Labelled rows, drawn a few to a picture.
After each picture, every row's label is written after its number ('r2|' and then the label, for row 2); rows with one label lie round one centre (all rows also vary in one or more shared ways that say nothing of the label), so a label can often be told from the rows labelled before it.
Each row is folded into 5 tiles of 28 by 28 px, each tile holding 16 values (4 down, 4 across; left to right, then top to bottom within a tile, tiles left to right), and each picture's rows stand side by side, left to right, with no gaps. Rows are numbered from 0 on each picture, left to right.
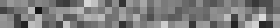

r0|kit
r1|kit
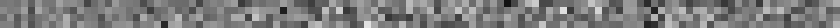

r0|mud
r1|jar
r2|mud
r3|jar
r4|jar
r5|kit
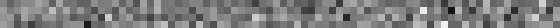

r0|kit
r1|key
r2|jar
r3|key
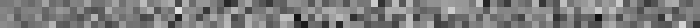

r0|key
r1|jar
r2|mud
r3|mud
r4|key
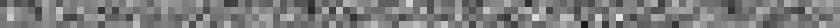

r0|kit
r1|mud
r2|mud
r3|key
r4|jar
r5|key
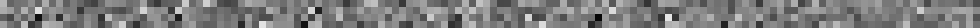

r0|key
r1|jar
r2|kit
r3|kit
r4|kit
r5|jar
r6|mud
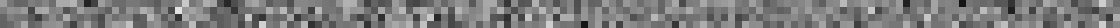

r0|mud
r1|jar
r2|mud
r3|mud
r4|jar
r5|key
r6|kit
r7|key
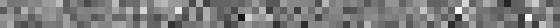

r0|mud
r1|key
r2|jar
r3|jar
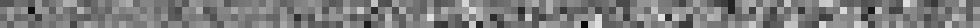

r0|mud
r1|mud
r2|kit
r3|kit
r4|jar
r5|key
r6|jar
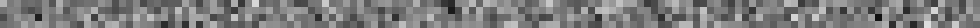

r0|kit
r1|jar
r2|kit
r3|mud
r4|mud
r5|key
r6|mud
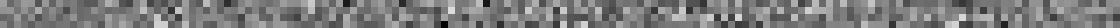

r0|jar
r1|jar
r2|kit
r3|key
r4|key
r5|mud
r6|kit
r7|mud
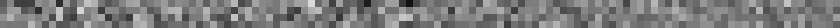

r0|kit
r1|key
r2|jar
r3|jar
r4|mud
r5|key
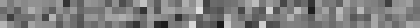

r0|key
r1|key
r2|mud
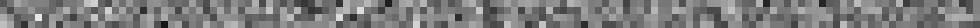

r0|key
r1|mud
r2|kit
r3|key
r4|mud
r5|mud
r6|key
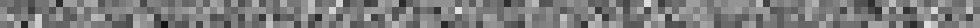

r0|jar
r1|mud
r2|kit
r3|jar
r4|key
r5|key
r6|mud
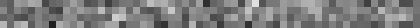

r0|mud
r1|key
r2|jar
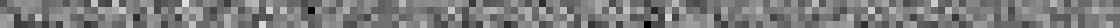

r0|mud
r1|jar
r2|key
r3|kit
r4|kit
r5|mud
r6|kit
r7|mud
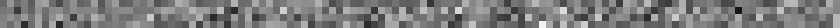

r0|jar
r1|kit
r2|kit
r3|key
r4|key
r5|kit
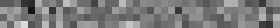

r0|mud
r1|kit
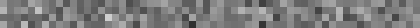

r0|key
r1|mud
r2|kit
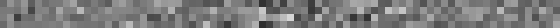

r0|mud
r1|kit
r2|mud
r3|kit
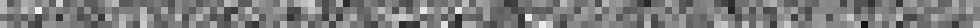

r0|key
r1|key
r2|key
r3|key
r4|jar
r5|mud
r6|jar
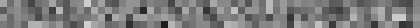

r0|key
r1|mud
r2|jar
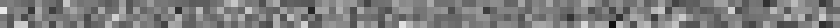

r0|jar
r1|kit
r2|mud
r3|mud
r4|mud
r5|kit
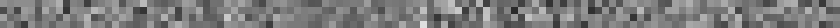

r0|mud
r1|kit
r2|key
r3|key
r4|mud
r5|kit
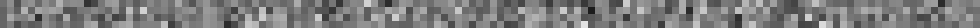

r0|mud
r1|kit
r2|key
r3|jar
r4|kit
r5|key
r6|key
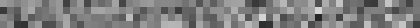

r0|mud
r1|kit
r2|key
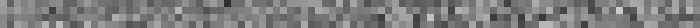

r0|key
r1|jar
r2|mud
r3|mud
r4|mud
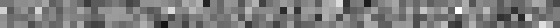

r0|jar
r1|key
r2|mud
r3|key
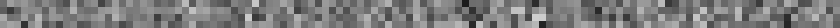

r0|jar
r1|kit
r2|jar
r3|mud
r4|kit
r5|key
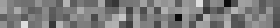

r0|kit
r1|mud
